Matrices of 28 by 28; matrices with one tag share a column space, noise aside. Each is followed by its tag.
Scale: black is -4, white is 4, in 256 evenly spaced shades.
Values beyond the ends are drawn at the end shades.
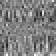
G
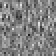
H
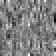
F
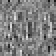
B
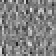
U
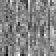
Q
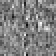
H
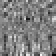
G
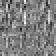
H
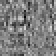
H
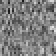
U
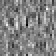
F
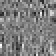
G
